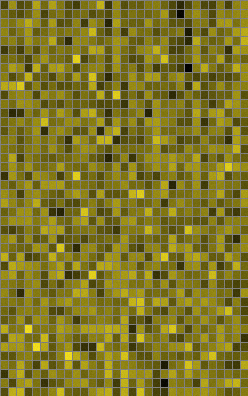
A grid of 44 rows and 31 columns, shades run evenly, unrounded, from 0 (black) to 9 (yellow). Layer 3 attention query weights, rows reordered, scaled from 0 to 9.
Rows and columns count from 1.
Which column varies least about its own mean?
25
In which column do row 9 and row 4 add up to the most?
12
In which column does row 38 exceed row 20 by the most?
18
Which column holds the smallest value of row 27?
30
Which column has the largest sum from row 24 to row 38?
16
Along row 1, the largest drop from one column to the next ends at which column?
14
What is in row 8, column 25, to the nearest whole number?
5
